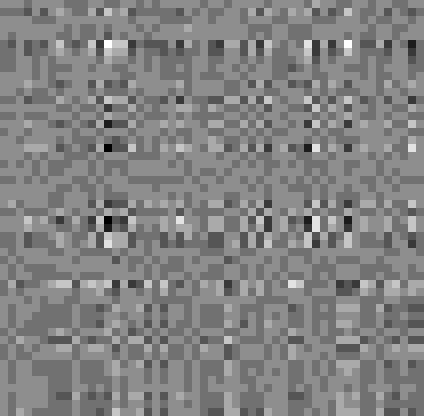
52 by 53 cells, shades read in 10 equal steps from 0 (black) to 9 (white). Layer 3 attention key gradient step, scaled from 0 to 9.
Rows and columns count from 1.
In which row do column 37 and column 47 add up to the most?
36
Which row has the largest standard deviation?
6
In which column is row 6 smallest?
52
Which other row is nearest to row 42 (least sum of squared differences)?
45
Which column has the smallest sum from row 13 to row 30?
14
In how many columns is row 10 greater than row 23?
17
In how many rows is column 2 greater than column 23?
17
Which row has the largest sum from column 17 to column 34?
28
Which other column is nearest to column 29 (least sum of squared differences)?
15
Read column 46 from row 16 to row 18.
6 5 5
